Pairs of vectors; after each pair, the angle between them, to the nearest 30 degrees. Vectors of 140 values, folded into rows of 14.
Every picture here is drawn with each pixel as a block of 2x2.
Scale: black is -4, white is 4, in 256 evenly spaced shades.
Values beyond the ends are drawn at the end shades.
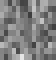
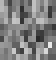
60 degrees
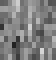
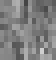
60 degrees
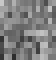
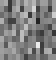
120 degrees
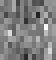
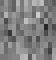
150 degrees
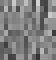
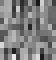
120 degrees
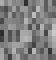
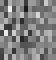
90 degrees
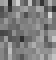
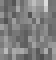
90 degrees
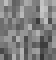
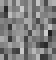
60 degrees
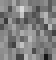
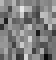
30 degrees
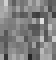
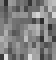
150 degrees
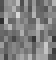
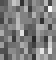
60 degrees
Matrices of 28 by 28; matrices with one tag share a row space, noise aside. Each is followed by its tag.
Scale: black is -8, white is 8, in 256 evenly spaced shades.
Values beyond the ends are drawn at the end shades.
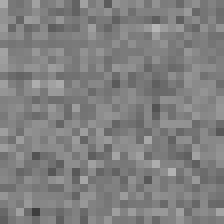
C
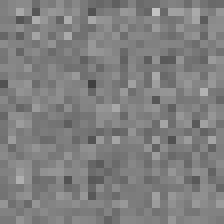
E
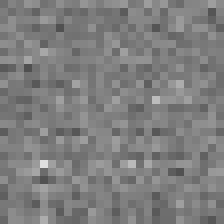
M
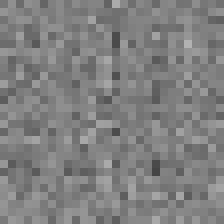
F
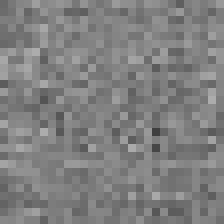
M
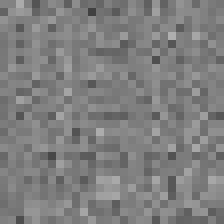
E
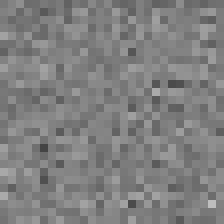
M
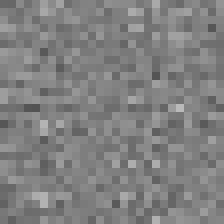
M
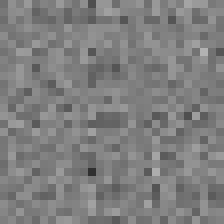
E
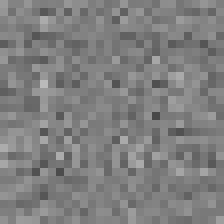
M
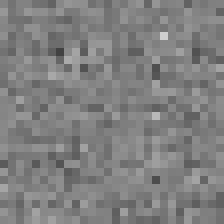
C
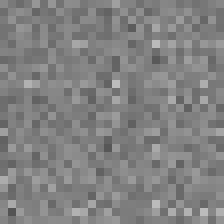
F
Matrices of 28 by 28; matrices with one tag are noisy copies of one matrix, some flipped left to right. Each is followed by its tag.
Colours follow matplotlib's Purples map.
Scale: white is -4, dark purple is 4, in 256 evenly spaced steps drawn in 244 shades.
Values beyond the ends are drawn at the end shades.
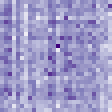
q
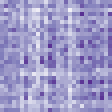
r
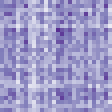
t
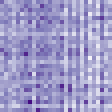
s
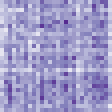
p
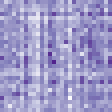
r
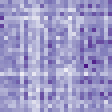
r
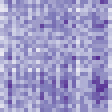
p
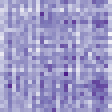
p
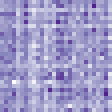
t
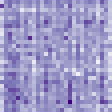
p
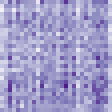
p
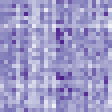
t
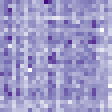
q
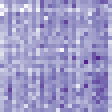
p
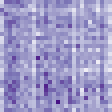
p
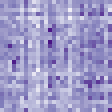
r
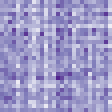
t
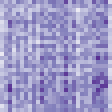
p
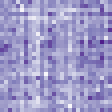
r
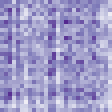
q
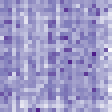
q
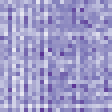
s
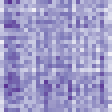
p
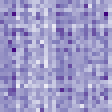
t
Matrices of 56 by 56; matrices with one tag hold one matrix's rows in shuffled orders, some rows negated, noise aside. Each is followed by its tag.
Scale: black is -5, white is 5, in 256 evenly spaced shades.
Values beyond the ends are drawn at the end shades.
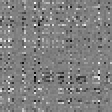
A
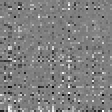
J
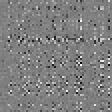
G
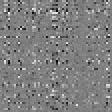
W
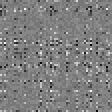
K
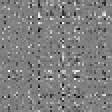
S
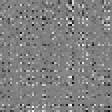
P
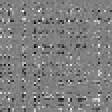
A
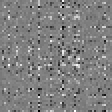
S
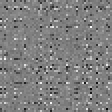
K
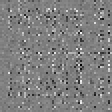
G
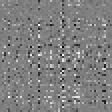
S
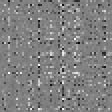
S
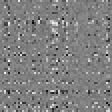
W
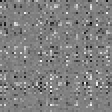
K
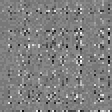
G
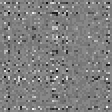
W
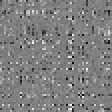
P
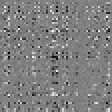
W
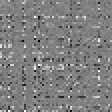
A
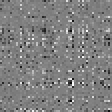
P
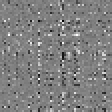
S
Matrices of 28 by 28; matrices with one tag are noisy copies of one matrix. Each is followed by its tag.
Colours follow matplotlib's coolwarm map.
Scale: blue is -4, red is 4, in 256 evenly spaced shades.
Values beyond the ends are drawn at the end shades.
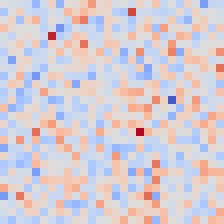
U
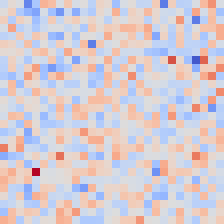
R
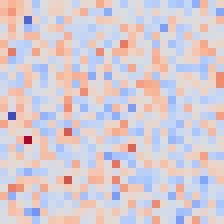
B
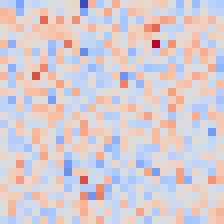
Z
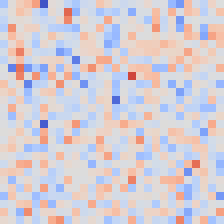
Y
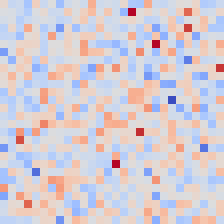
U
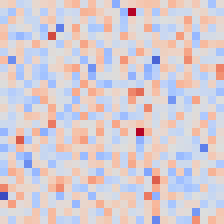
U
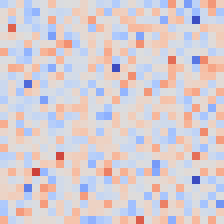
R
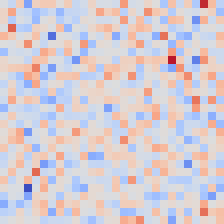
R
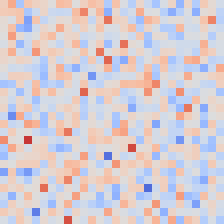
B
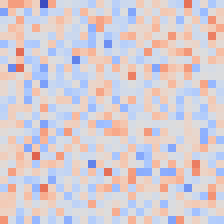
Y
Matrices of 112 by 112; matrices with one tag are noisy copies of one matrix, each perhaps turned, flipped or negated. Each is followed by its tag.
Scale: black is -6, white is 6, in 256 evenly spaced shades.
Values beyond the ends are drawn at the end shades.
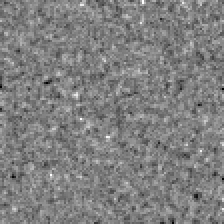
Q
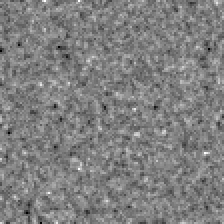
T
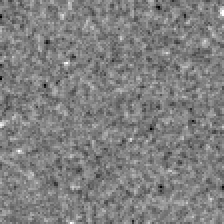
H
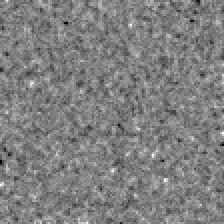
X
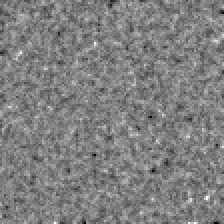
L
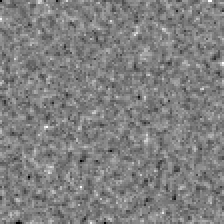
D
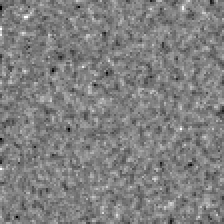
L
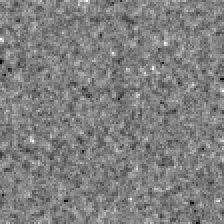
X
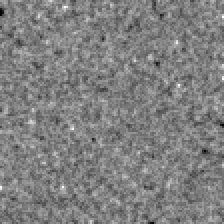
H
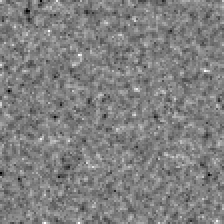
T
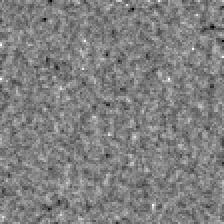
T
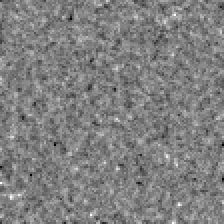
T
